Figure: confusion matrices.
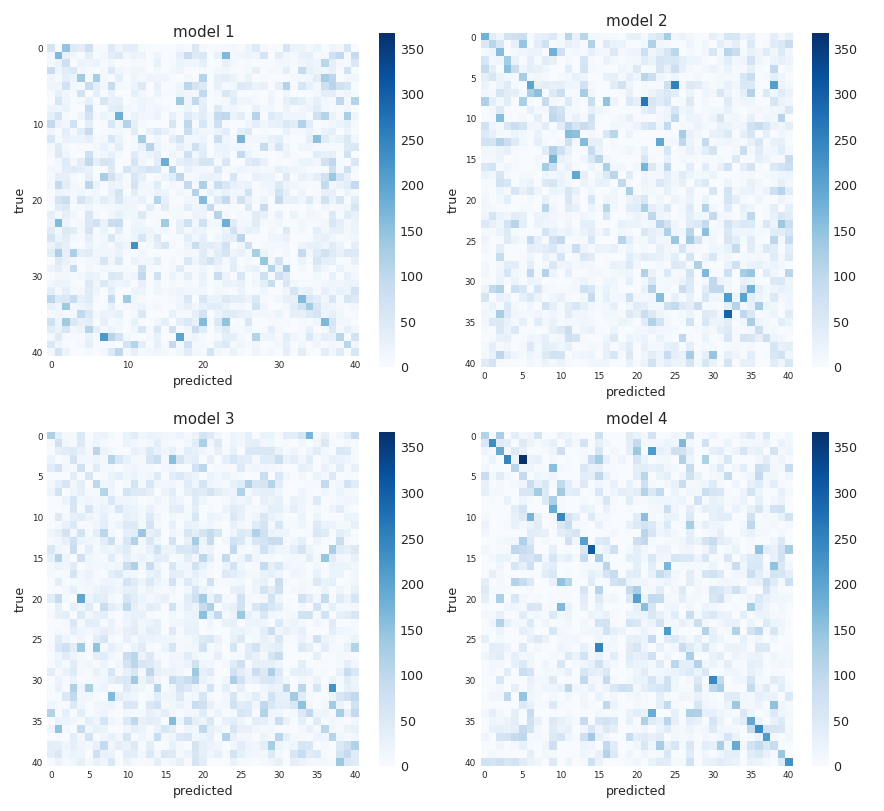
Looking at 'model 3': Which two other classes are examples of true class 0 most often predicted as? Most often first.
34, 40
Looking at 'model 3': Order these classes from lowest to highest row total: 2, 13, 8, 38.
8, 2, 38, 13
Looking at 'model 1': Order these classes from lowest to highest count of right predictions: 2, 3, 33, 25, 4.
3, 2, 25, 4, 33
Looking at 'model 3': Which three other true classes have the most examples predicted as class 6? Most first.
26, 2, 39
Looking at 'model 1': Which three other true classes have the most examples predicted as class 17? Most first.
38, 7, 12
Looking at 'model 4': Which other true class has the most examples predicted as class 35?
21
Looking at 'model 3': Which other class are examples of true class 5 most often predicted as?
28
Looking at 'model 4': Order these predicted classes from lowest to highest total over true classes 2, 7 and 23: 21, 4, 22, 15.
4, 21, 15, 22
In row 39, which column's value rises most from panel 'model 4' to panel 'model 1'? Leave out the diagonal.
11
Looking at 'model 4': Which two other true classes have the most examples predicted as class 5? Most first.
3, 32
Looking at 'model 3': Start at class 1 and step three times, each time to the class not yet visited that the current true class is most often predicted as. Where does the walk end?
19
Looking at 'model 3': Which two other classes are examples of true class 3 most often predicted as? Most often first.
16, 8
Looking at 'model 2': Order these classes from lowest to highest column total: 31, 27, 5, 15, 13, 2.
15, 31, 5, 13, 27, 2
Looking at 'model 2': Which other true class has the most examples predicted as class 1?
31
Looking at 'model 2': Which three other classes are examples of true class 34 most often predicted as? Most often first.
32, 2, 21
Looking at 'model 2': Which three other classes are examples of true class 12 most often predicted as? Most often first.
11, 26, 17
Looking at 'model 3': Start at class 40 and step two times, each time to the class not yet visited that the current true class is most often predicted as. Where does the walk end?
29
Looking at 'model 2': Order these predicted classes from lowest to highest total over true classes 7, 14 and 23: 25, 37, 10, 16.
16, 25, 37, 10
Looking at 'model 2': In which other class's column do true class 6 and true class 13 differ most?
25
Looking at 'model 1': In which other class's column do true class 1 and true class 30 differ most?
23
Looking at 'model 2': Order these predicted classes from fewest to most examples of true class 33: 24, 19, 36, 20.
19, 20, 24, 36
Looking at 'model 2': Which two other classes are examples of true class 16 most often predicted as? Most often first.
21, 8
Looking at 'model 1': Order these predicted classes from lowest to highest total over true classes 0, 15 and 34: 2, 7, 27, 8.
7, 8, 27, 2
